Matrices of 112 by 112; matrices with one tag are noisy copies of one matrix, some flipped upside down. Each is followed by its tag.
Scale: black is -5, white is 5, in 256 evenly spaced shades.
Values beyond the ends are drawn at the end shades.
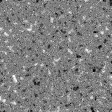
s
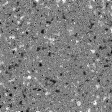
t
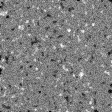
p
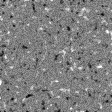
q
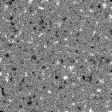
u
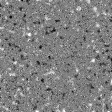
t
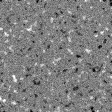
s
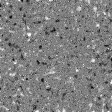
t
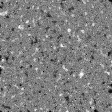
p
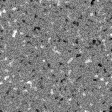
s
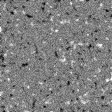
q
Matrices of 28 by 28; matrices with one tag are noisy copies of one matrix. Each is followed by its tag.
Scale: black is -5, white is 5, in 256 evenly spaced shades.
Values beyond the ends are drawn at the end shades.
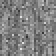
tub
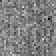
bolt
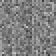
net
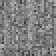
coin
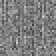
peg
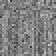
tub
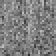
coin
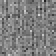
peg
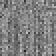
tub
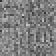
bolt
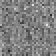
net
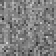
coin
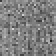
bolt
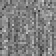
tub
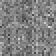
net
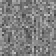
net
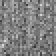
coin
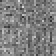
bolt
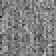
tub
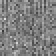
peg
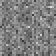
net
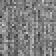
tub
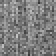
coin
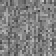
tub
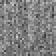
coin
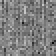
peg
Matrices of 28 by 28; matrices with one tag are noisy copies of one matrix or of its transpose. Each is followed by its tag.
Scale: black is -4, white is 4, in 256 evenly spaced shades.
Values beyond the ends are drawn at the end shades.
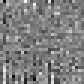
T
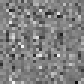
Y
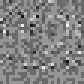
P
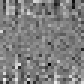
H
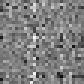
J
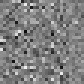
P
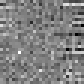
T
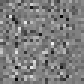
P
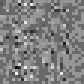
P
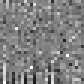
T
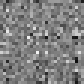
J
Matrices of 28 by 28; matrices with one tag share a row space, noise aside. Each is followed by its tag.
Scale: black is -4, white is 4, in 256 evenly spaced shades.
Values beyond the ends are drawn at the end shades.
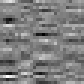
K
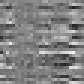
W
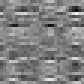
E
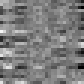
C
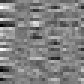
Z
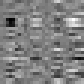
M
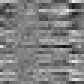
W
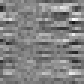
W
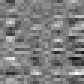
M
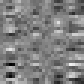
M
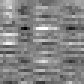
K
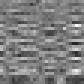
E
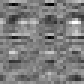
E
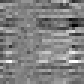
W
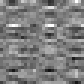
E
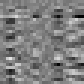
M
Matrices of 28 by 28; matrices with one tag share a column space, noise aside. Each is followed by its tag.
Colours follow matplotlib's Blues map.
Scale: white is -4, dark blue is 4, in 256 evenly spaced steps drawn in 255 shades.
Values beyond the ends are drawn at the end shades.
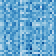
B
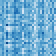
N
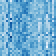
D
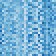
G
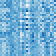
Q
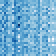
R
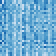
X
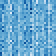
X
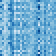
B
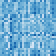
D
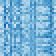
R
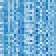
G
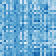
X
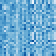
X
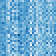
G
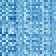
G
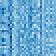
R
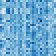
N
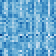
D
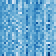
X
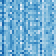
B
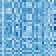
N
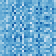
R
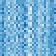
R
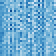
Q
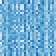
X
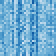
X
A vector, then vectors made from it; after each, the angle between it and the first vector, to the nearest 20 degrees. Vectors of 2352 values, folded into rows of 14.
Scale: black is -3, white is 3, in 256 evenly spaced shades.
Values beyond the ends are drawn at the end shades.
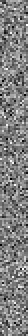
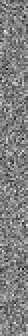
140 degrees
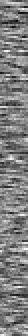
80 degrees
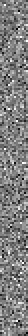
60 degrees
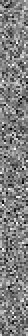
100 degrees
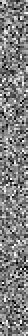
160 degrees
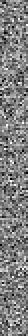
20 degrees
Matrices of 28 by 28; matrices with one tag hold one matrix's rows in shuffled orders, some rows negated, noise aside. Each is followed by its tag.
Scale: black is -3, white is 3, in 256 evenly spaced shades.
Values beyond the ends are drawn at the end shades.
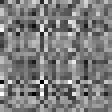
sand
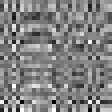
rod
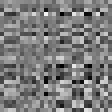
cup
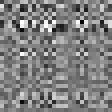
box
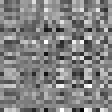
cup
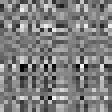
box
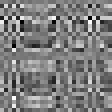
rod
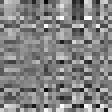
cup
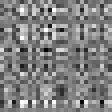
box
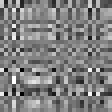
rod
